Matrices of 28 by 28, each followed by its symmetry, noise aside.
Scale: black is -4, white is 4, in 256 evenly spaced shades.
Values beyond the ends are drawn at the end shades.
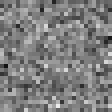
no symmetry.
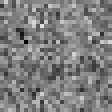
antisymmetric.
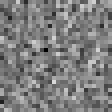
no symmetry.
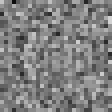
mirrored top to bottom.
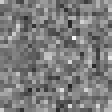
mirrored top to bottom.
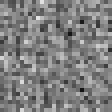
antisymmetric.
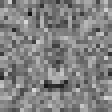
mirrored left to right.
